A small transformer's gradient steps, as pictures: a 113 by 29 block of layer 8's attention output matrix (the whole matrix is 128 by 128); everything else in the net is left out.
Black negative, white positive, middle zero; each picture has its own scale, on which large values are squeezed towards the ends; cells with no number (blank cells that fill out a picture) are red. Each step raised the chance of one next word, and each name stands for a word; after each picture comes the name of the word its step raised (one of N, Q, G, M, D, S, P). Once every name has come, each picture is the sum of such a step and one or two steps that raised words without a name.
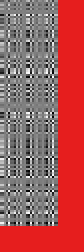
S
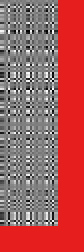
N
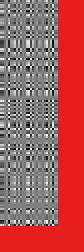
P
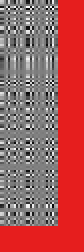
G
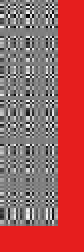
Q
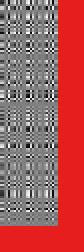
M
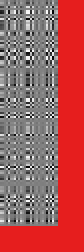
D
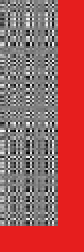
S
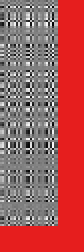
G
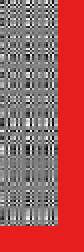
Q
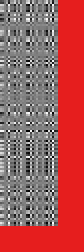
S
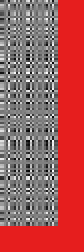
S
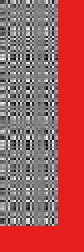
P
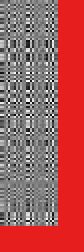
N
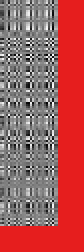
D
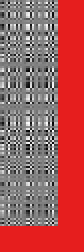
D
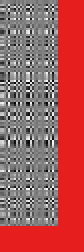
G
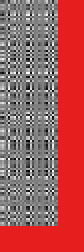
S
